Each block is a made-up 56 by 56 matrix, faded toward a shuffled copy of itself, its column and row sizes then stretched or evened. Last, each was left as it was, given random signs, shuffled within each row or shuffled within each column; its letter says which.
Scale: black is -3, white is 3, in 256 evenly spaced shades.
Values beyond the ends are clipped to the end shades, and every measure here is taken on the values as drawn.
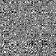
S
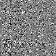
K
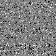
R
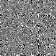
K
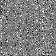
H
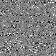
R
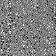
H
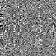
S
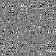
S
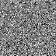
R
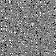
H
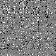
K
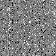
H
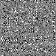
K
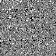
K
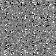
K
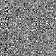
S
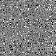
S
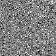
H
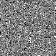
H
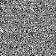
K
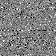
R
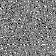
R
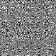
S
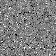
R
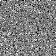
R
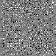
S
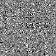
K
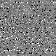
R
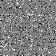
R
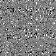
K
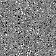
H
